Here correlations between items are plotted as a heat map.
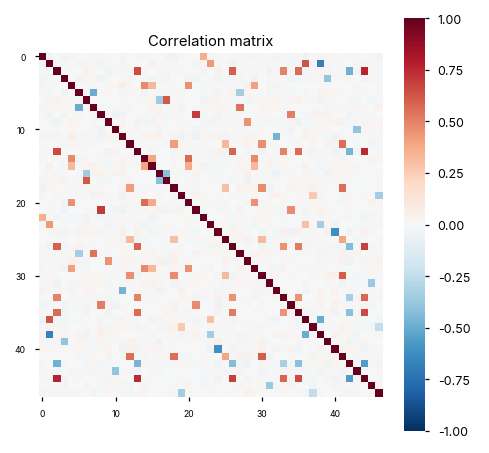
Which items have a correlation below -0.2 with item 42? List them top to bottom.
2, 13, 26, 33, 35, 44
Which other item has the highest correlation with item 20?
14
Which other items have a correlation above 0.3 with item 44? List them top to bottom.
2, 13, 26, 33, 35
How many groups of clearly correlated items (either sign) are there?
15
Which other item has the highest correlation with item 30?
41
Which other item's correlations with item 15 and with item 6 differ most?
17
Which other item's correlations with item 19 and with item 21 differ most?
8
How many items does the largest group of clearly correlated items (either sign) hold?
7
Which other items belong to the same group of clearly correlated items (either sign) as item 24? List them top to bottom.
40
